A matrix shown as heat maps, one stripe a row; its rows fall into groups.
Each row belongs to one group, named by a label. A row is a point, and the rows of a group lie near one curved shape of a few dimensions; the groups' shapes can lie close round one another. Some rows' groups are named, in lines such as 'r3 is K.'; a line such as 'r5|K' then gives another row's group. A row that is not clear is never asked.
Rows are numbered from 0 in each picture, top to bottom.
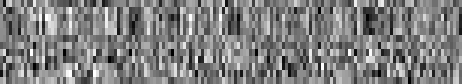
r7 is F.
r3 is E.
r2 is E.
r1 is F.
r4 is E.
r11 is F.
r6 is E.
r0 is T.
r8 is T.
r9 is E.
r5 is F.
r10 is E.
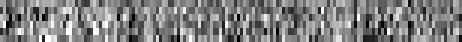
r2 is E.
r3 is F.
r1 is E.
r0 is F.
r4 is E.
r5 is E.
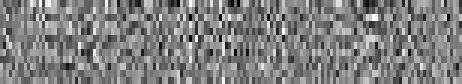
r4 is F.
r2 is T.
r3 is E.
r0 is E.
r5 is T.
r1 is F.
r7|F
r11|F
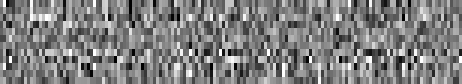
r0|F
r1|F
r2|E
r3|E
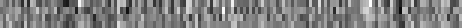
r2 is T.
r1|F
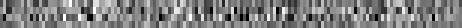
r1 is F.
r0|E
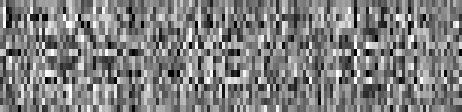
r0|F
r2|E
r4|E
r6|T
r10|E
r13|F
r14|E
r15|E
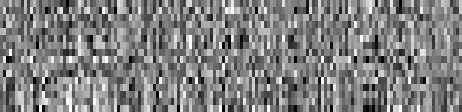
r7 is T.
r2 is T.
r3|T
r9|F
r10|T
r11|E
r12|F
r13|E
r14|E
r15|F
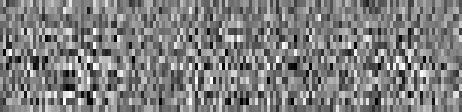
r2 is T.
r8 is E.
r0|F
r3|T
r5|T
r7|T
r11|E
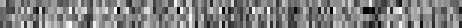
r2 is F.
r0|F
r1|F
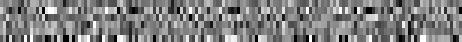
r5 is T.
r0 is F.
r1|E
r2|T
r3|F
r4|F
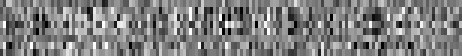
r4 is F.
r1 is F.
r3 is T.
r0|T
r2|F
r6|F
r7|E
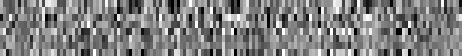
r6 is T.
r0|E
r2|T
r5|T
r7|F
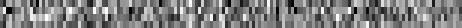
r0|F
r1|F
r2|E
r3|F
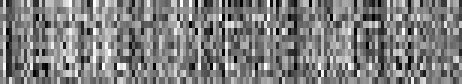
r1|F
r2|F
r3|T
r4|F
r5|E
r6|F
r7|E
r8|F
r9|T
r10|E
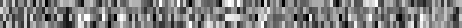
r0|T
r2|T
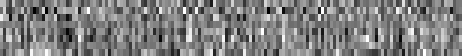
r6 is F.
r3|F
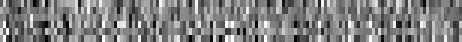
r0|E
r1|E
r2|F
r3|T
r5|T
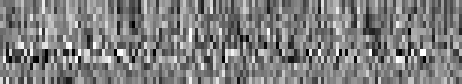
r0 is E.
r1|E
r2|F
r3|E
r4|E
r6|E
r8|E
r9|T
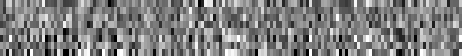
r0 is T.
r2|E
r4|F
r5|T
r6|E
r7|T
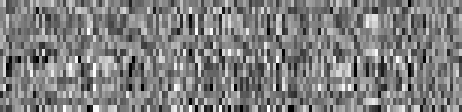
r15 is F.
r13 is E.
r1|F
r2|T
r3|T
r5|F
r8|E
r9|F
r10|F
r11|F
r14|T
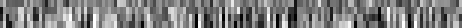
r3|F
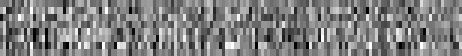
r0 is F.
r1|F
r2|E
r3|F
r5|E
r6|T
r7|F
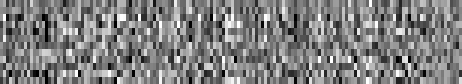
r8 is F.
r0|F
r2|T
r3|T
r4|E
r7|E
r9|T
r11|T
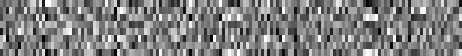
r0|E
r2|T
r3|E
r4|E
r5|T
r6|E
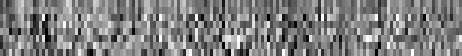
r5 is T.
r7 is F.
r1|E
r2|E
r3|E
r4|E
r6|E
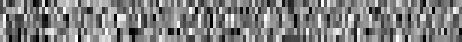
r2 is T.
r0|E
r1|F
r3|T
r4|E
